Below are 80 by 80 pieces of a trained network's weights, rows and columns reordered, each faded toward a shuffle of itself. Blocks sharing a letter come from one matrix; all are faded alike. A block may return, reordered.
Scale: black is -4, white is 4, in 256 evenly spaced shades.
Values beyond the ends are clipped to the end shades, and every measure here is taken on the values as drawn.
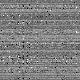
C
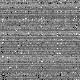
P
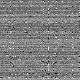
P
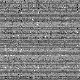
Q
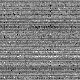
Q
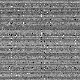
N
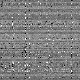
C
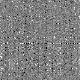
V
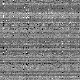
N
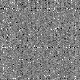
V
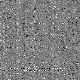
V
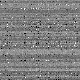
C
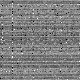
N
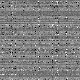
C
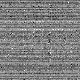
Q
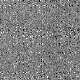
V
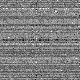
Q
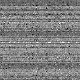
Q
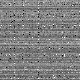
P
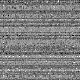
Q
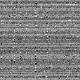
N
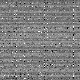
C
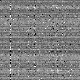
N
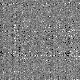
V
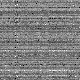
Q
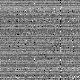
N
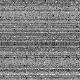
Q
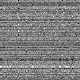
Q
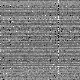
N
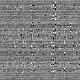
C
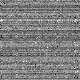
Q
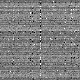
N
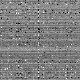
C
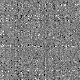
V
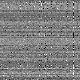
N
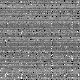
P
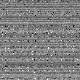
P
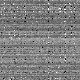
P
